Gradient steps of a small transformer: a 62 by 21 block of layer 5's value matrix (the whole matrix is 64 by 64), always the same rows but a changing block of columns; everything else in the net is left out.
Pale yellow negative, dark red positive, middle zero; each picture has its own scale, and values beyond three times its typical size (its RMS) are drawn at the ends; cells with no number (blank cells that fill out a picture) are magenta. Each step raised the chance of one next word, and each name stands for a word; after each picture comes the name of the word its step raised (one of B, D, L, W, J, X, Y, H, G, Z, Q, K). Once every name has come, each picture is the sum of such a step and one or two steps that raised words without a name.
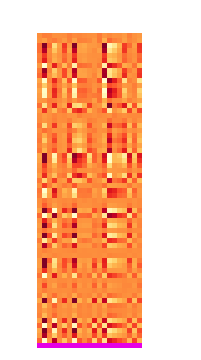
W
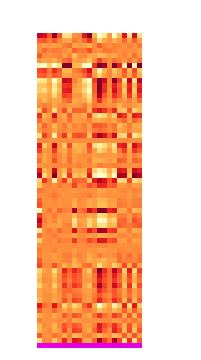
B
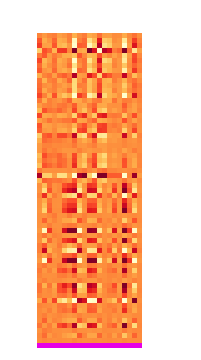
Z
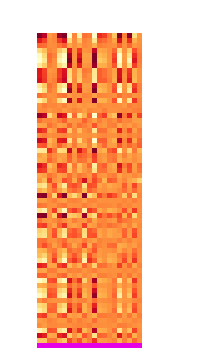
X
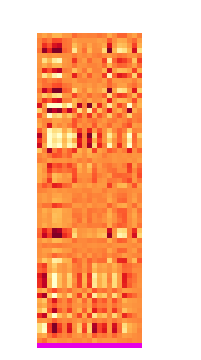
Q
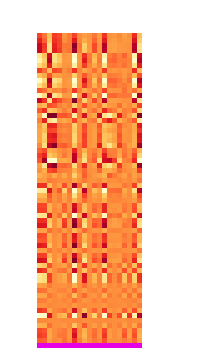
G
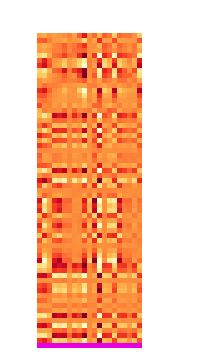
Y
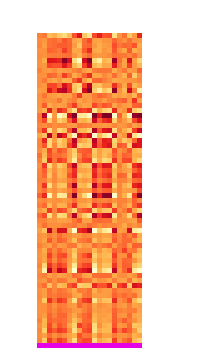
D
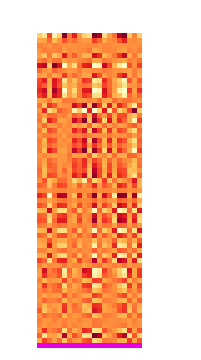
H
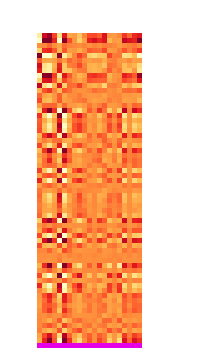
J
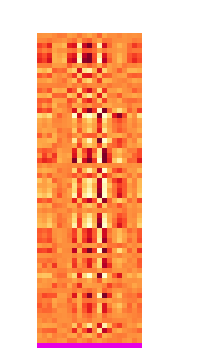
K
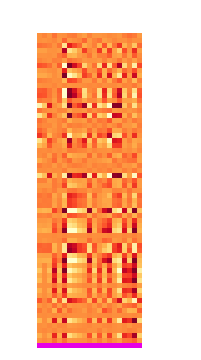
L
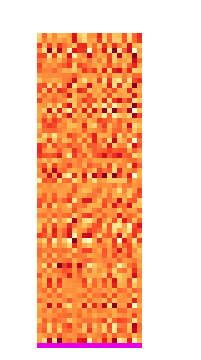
J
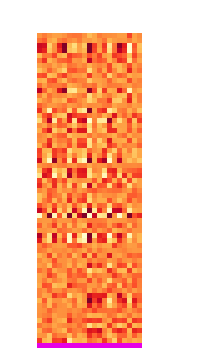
W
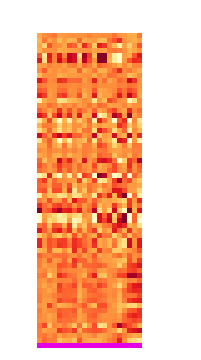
K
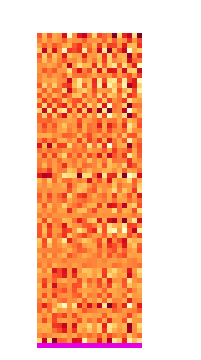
B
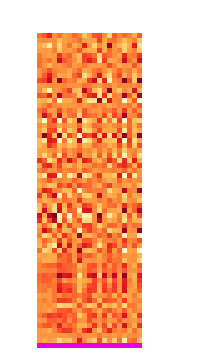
G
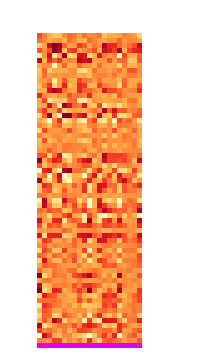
Y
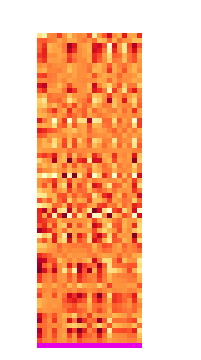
L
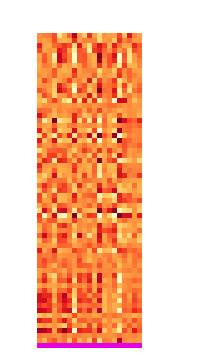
X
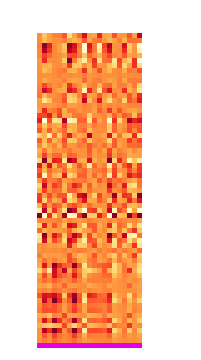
D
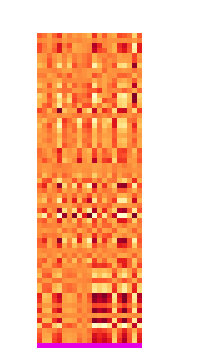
J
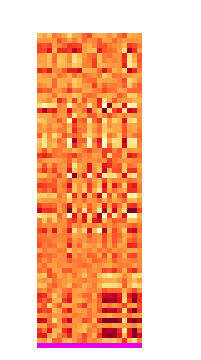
Q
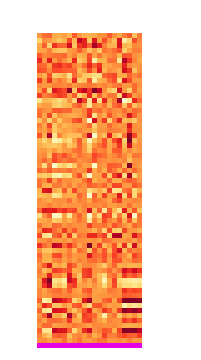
G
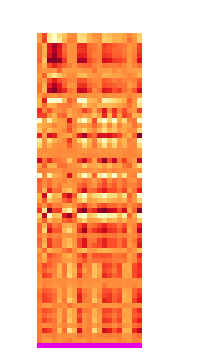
D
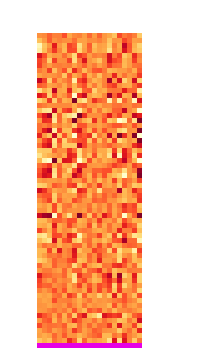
G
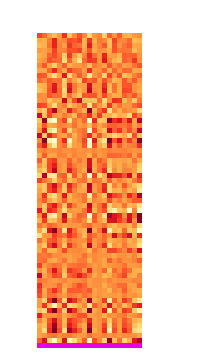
Q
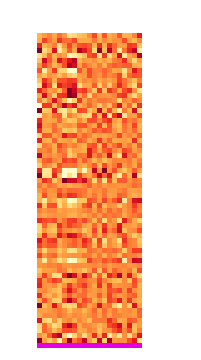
Y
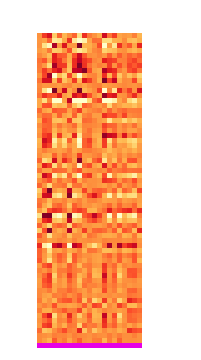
G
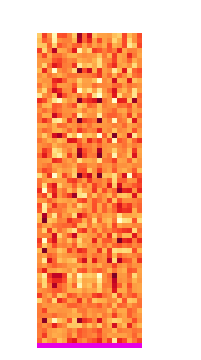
Z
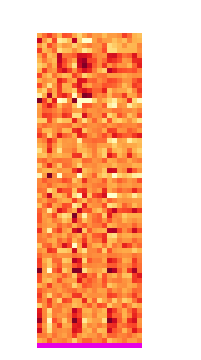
L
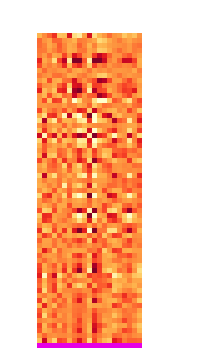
D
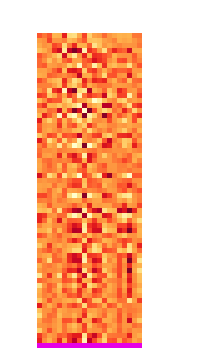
L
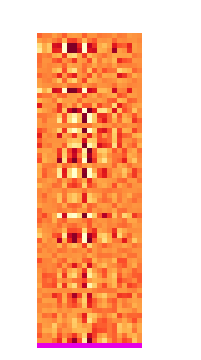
Q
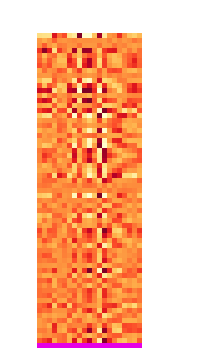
X
